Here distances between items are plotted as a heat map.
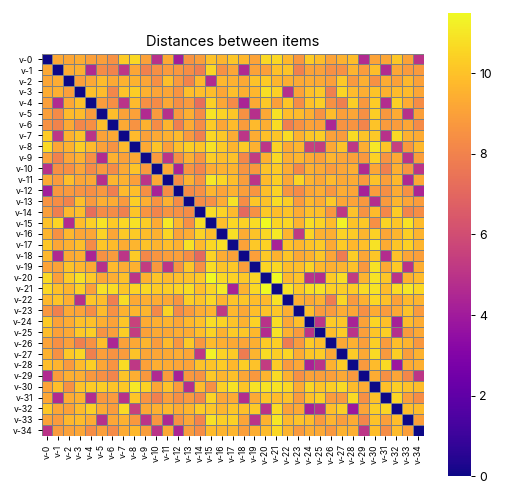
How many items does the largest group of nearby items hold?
6
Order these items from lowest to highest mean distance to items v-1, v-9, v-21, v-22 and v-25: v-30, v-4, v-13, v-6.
v-4, v-6, v-13, v-30
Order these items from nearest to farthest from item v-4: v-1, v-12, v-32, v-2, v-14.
v-1, v-14, v-12, v-2, v-32
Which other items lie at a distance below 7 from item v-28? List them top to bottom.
v-8, v-20, v-24, v-25, v-32
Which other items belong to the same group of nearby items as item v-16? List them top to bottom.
v-23
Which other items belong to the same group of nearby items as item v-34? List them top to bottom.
v-0, v-10, v-12, v-29
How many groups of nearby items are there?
11
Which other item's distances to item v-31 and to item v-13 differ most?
v-30
